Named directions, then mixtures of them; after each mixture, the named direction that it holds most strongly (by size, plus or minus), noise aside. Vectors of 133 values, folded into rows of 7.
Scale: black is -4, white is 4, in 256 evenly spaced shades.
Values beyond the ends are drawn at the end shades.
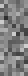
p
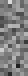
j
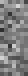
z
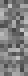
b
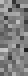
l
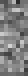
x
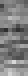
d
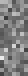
l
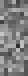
x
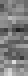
d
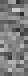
x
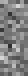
z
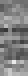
d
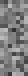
b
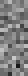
j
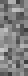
x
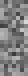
b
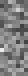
j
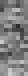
d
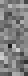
z
